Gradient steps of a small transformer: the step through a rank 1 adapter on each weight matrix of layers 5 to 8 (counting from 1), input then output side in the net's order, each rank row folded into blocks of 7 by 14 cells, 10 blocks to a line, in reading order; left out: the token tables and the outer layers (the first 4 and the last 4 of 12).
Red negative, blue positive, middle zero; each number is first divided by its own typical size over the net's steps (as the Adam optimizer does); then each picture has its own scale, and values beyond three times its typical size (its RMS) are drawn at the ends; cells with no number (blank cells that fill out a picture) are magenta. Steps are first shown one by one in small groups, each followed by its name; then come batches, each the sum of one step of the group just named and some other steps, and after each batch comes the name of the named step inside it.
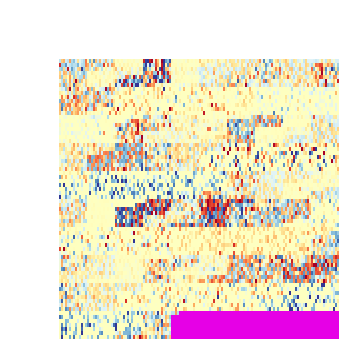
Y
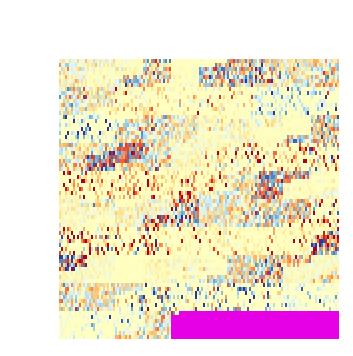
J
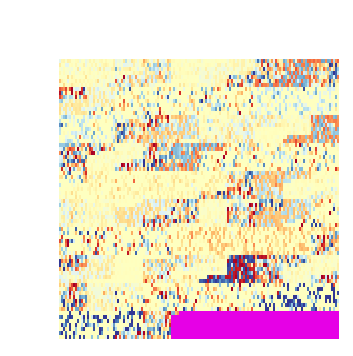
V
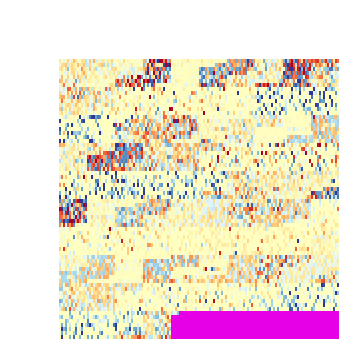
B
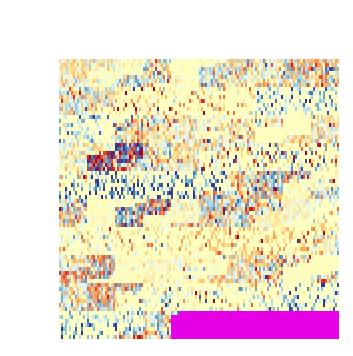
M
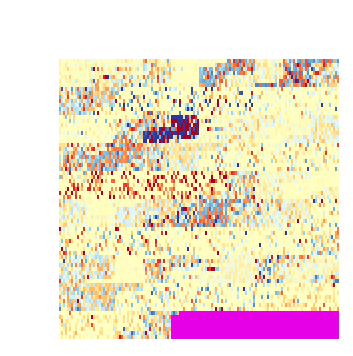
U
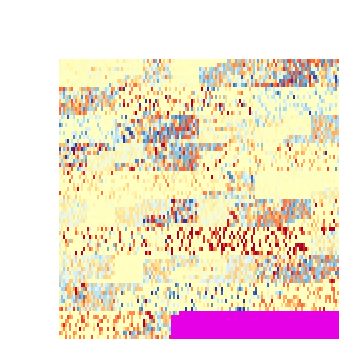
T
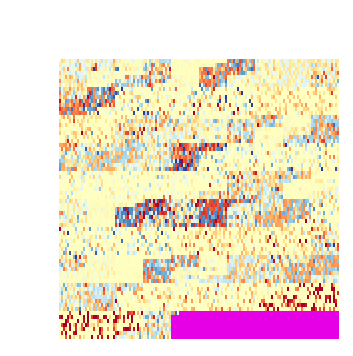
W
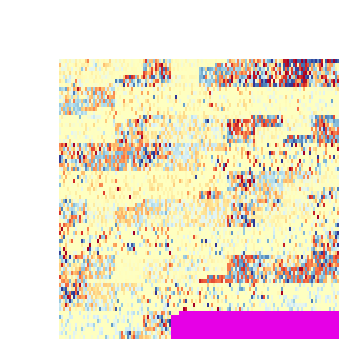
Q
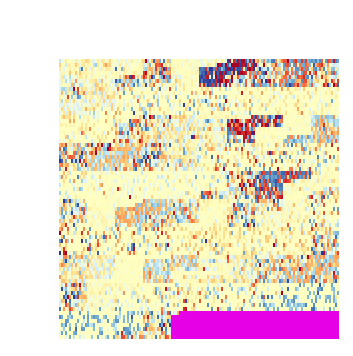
Q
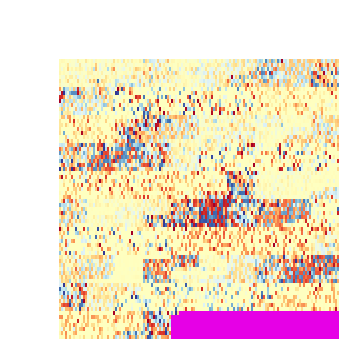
W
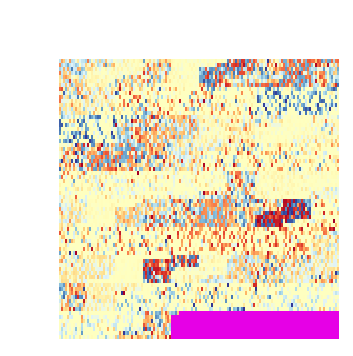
T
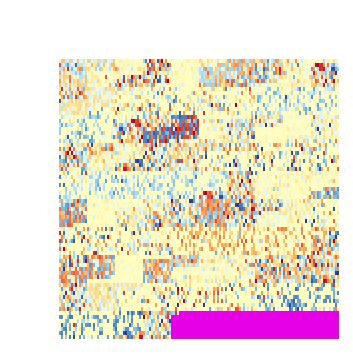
Y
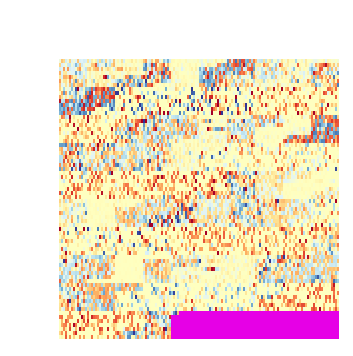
U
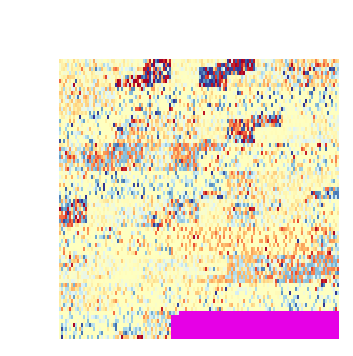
B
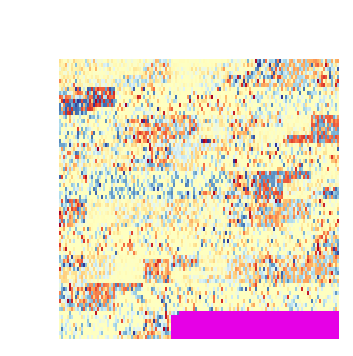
M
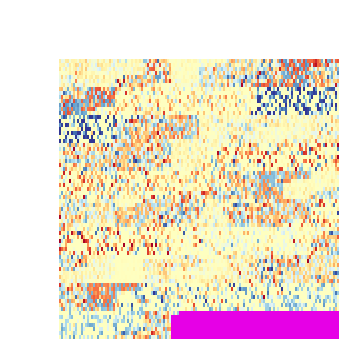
J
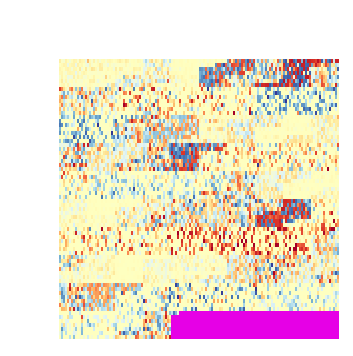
T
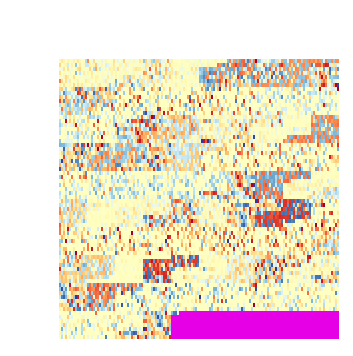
M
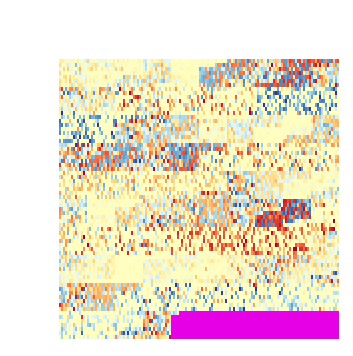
T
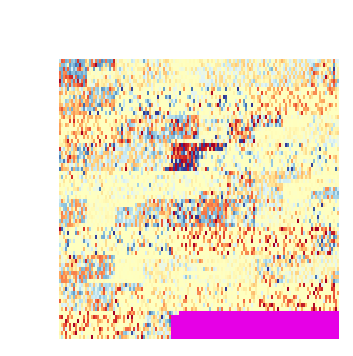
W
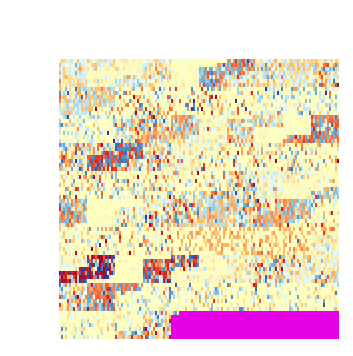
M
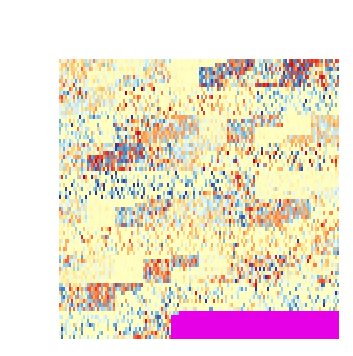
M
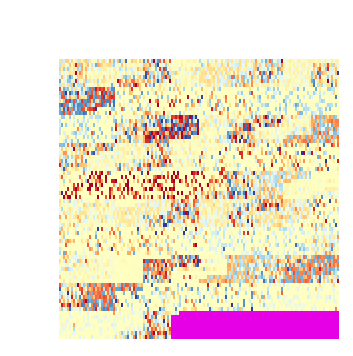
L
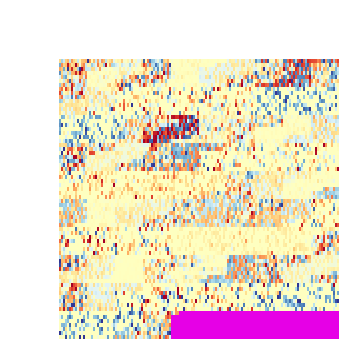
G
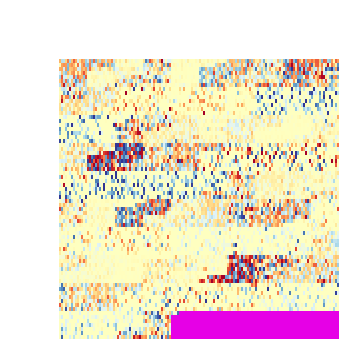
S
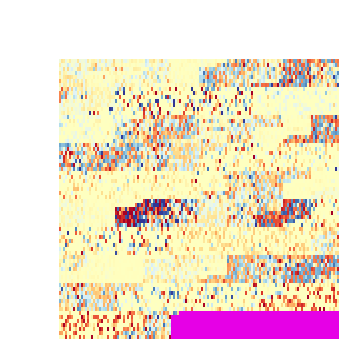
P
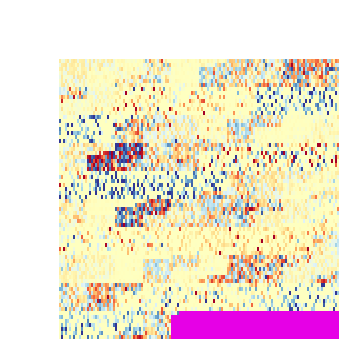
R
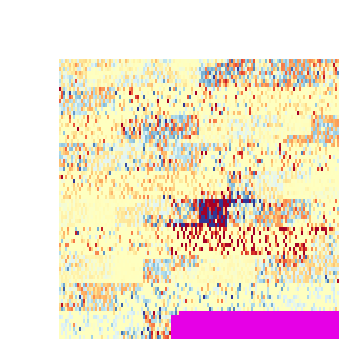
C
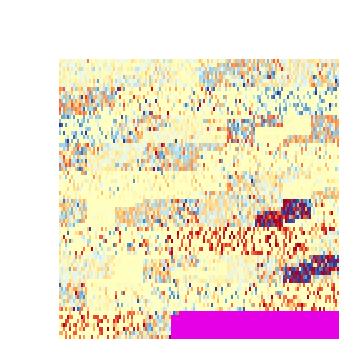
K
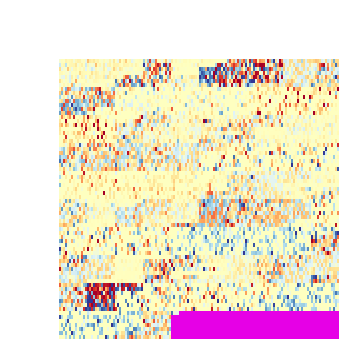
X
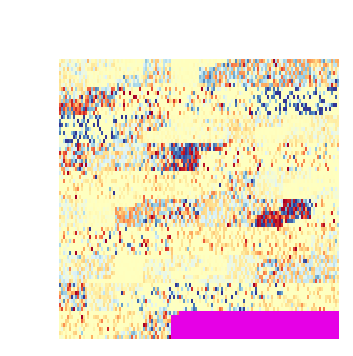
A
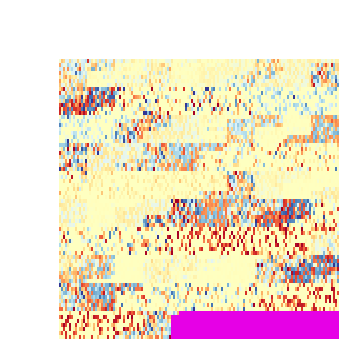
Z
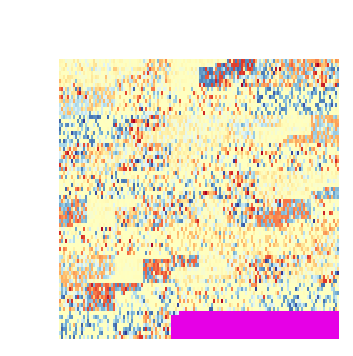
R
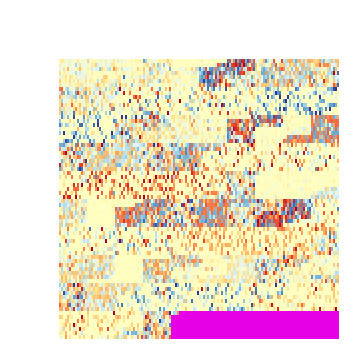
A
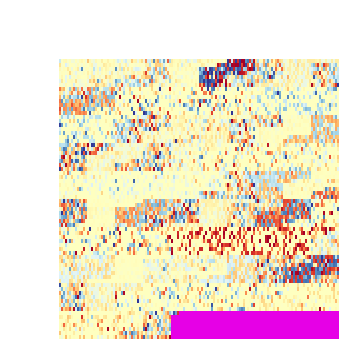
K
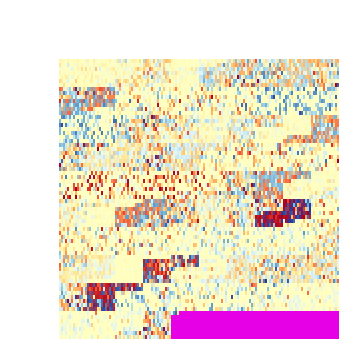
L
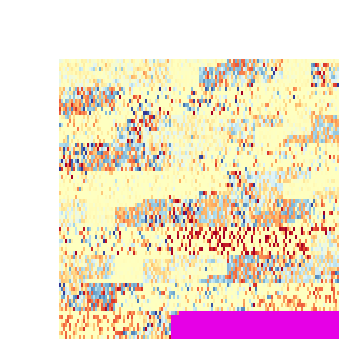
Z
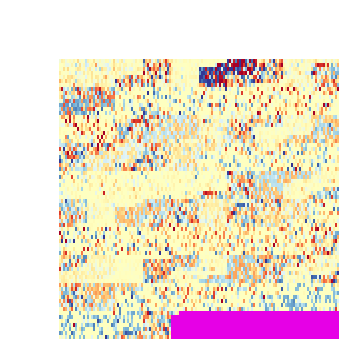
X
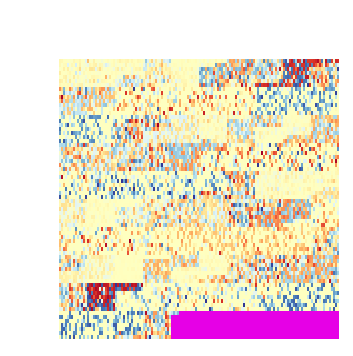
R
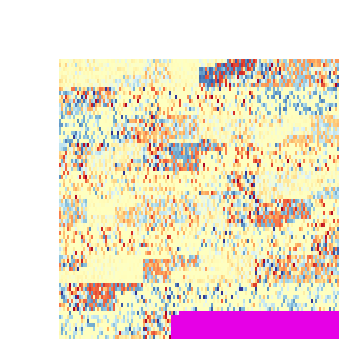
A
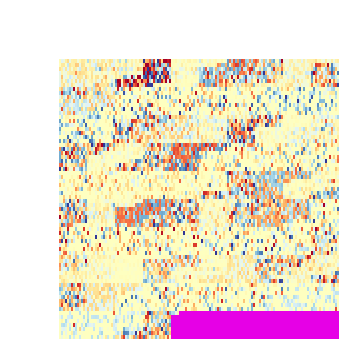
L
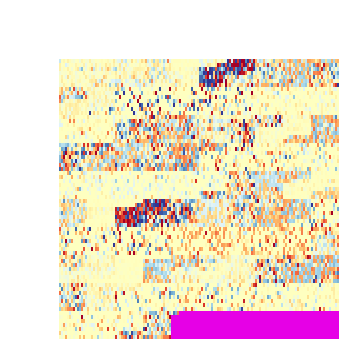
P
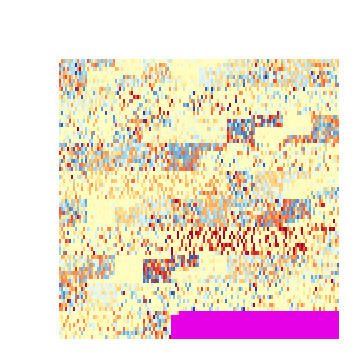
Z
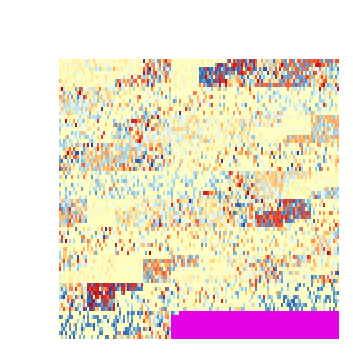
X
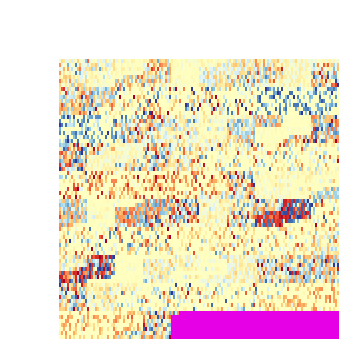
Z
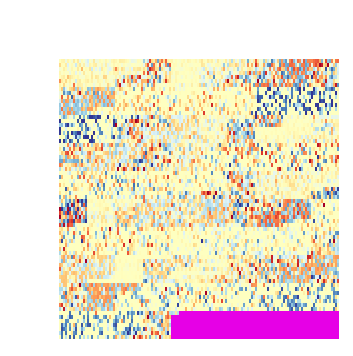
R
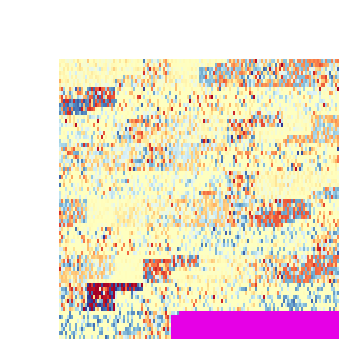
X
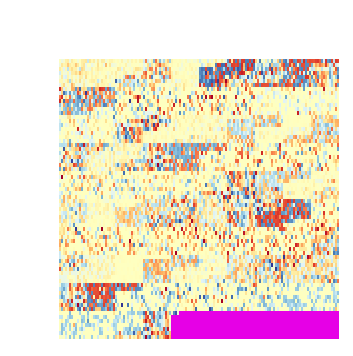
C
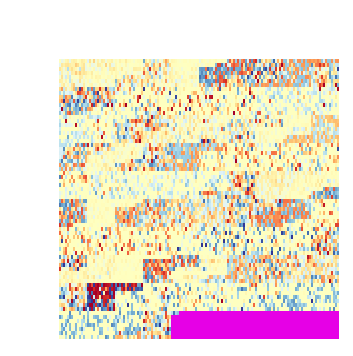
X
